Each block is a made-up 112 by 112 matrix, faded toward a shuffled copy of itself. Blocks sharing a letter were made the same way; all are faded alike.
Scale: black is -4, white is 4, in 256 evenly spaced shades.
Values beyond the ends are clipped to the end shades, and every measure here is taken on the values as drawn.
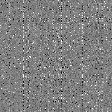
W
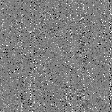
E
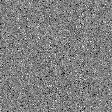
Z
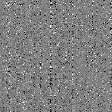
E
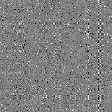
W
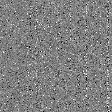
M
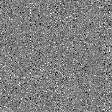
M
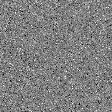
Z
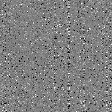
E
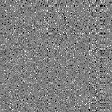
W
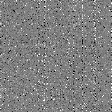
E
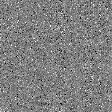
M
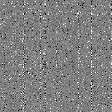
W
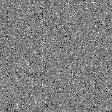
Z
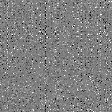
E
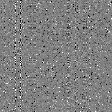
W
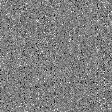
M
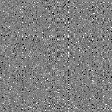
W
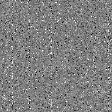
M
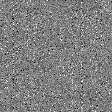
M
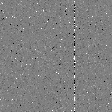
E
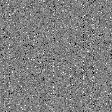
M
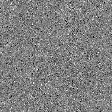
Z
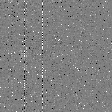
E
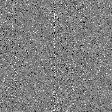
M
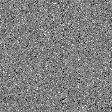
Z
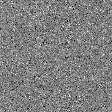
Z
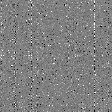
E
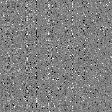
E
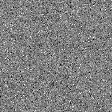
Z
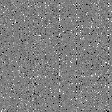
E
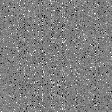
E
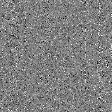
M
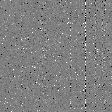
E
